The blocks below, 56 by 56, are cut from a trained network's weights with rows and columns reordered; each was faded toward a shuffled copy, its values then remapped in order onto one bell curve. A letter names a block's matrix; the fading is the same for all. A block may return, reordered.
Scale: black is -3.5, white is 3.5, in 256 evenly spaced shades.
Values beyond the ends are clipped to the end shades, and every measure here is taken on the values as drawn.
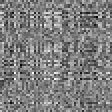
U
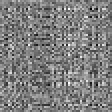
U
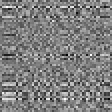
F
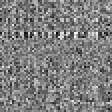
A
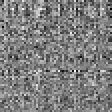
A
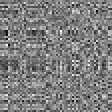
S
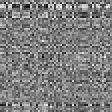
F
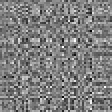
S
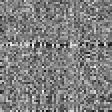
A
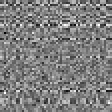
F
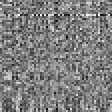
A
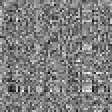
A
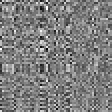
S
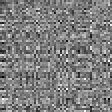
S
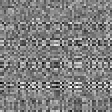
F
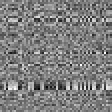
F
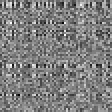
U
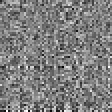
U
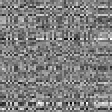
F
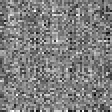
A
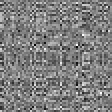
S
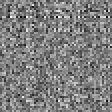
A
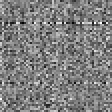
A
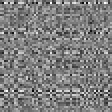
F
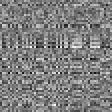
F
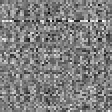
A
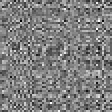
S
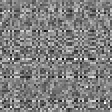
F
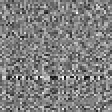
A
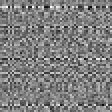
F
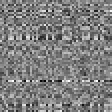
F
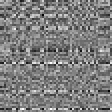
F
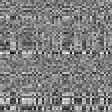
F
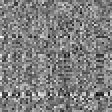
A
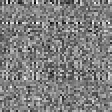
A
